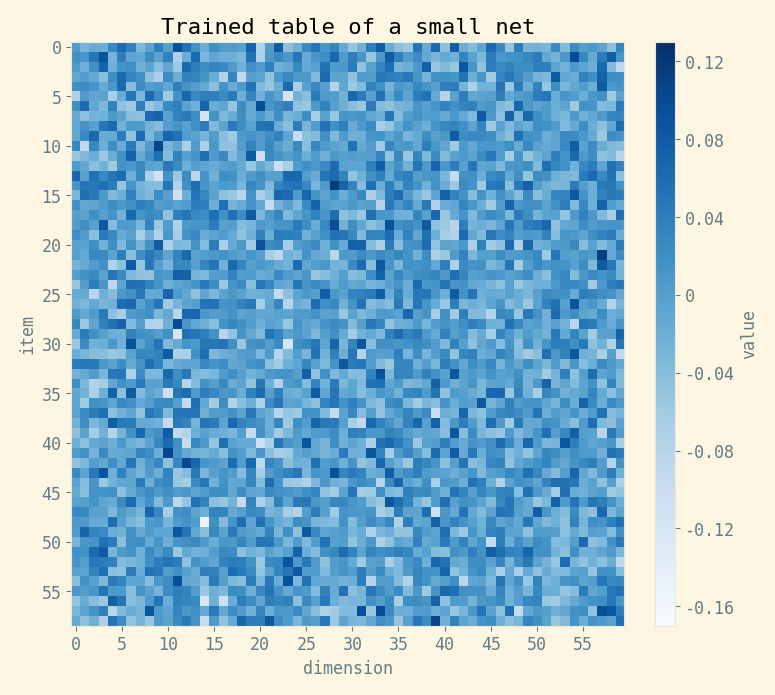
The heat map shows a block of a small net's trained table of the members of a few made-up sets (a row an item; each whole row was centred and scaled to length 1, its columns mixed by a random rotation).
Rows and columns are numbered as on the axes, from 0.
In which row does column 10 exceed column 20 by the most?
40
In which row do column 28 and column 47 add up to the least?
4
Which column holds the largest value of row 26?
54
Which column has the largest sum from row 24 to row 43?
28
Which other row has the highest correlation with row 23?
33
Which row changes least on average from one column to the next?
23
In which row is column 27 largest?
25
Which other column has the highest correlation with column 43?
10
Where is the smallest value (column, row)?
14, 48
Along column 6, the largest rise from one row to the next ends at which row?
22
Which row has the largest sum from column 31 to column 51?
51
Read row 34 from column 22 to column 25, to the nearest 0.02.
-0.08 0 0.02 -0.04
